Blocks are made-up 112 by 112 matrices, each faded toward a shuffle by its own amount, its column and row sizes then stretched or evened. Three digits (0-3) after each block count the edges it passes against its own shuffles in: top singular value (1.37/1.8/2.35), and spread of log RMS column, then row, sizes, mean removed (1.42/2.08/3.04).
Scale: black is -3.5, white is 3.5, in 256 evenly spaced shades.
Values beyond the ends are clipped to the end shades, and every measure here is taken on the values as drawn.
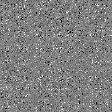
0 2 2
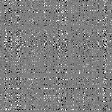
1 3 3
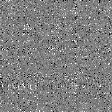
2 2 2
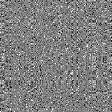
3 2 0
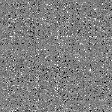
1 2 2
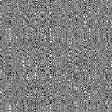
3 3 1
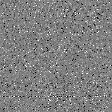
2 1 1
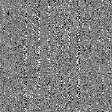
2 3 0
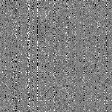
2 3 1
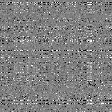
3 1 3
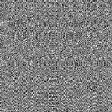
3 2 1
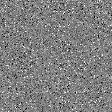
0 1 1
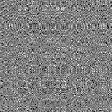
3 1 1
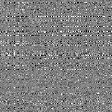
3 2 3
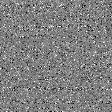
0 0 2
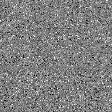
0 0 2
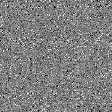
1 0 2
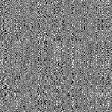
3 3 0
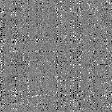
2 3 2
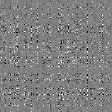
1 3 3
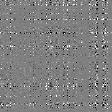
2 3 3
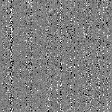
2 3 0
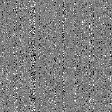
2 3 0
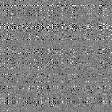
3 2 3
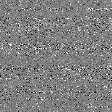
0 1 3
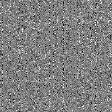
1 3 0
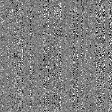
1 3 0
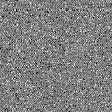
2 0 0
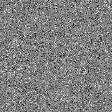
0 1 1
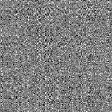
3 2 1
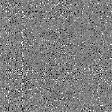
2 2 2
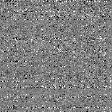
0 2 3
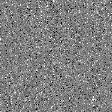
0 2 0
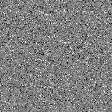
1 0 1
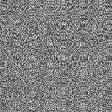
3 0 1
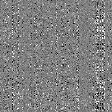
2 3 1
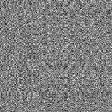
3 1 1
